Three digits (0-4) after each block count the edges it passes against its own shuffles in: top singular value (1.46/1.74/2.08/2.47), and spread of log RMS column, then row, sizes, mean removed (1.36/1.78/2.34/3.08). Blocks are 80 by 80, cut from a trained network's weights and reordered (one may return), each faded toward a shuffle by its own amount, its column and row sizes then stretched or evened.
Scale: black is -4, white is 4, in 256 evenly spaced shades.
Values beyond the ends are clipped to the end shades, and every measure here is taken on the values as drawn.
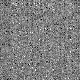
1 0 1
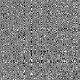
3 3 2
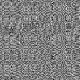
4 1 0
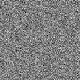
3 0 0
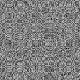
4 0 1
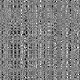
4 4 3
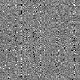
3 3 1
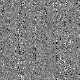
0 3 0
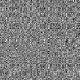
4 2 1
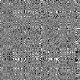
3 3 3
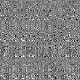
3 2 3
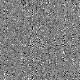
2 3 1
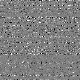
0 0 4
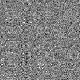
3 0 1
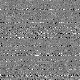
0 0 4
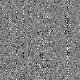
1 3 0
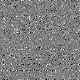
0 2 3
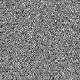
2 1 0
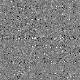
0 2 3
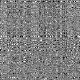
3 0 3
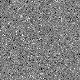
0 1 1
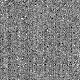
2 0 1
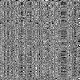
4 2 2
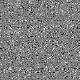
0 1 3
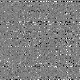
2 2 3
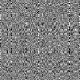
4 3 2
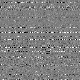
2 0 4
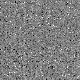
0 0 1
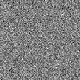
3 0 0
